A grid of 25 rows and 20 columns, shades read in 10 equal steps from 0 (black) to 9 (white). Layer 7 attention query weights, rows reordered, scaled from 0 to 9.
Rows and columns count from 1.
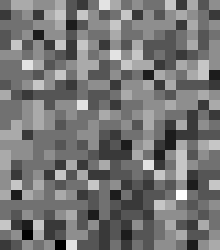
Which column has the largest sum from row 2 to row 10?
8
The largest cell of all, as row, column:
20, 17
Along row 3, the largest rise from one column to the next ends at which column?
18
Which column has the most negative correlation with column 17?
11
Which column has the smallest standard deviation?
5
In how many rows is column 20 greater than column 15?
12
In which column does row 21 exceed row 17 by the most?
15
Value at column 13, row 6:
7
